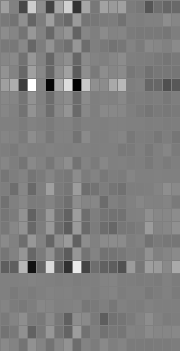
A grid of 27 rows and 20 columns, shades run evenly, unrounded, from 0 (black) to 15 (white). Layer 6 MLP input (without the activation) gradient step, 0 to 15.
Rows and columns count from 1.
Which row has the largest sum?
7
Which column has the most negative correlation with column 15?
5
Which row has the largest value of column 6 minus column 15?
21
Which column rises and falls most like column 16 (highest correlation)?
11
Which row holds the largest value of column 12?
1
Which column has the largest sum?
4
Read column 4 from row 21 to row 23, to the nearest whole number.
1 8 7
